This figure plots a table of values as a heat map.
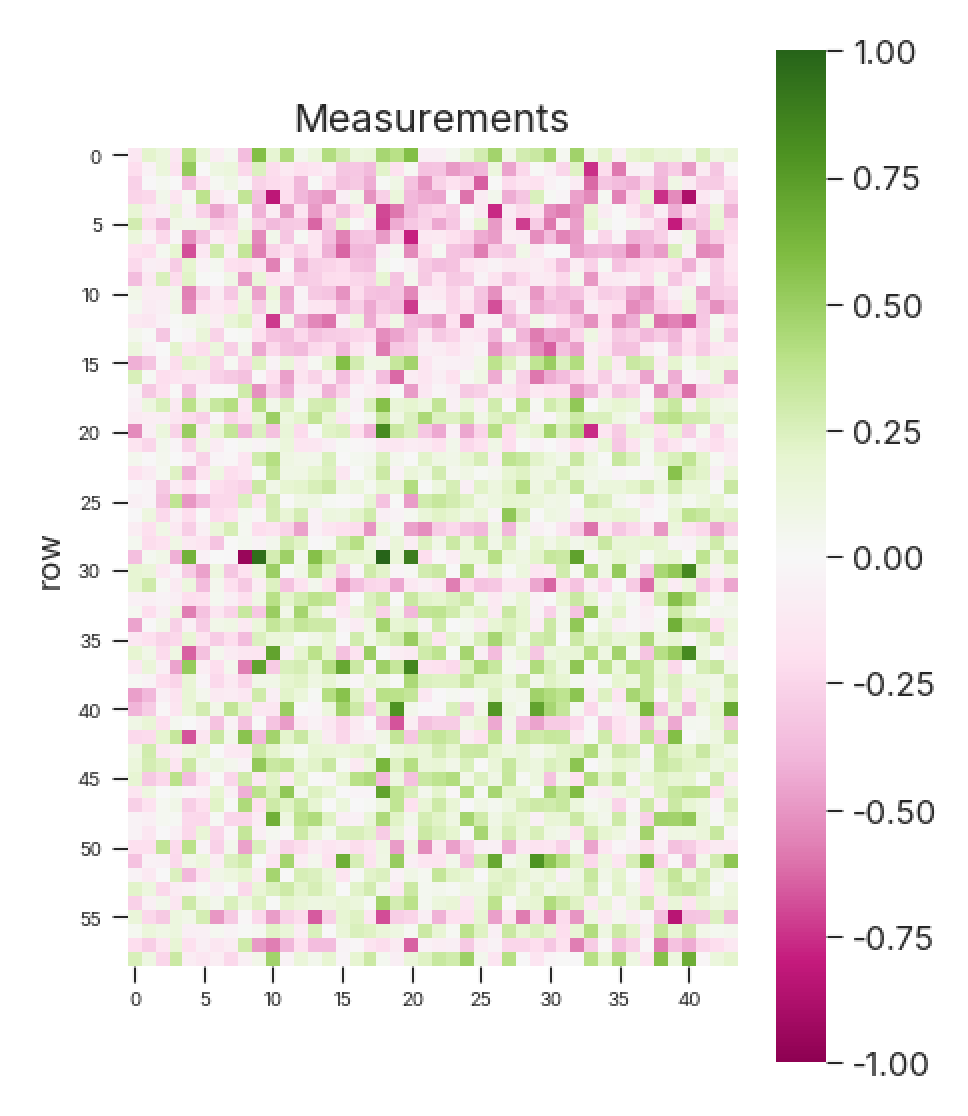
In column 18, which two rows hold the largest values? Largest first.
29, 20
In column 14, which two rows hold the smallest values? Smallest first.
12, 3
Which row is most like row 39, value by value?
15
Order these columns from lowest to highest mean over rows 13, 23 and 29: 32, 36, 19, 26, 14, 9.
19, 36, 26, 14, 32, 9
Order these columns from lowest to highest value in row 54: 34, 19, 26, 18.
34, 19, 26, 18
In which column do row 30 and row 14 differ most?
40
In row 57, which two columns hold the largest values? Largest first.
8, 3
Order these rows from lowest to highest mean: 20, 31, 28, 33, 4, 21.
4, 31, 21, 20, 33, 28
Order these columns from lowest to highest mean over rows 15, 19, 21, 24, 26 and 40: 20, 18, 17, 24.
24, 17, 18, 20
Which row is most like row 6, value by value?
10
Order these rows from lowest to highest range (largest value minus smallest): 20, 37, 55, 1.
55, 1, 37, 20
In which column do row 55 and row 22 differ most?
39
